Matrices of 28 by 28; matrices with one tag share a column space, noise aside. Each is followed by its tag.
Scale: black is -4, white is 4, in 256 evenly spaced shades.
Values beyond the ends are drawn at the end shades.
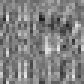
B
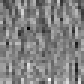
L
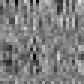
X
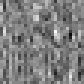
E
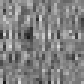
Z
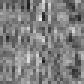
E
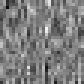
L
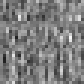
E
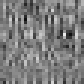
Z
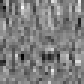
X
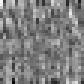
L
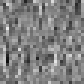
X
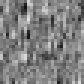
Z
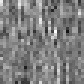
L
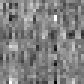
Z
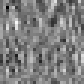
X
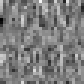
X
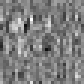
B
